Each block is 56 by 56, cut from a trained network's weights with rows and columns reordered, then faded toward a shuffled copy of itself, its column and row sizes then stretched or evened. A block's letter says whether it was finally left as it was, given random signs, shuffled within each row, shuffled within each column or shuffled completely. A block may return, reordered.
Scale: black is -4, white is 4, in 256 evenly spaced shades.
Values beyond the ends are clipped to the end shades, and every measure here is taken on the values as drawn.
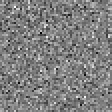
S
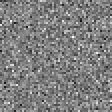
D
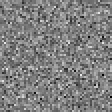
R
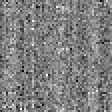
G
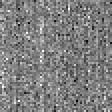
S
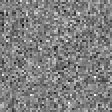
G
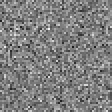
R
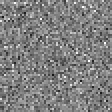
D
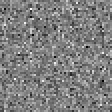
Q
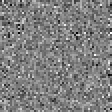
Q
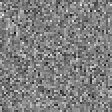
R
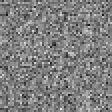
G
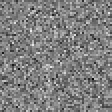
D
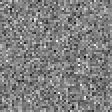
D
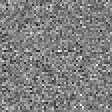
G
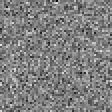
D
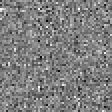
Q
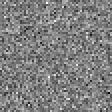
D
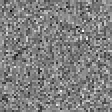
S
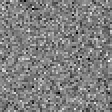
D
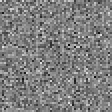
Q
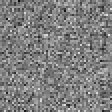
G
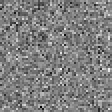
G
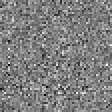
Q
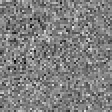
Q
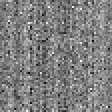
S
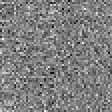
G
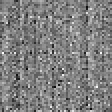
G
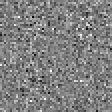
Q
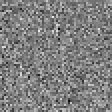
Q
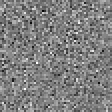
S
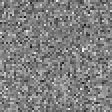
D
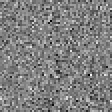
G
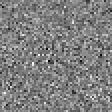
R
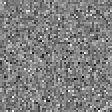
R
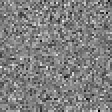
R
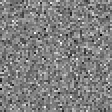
D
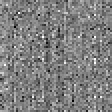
G
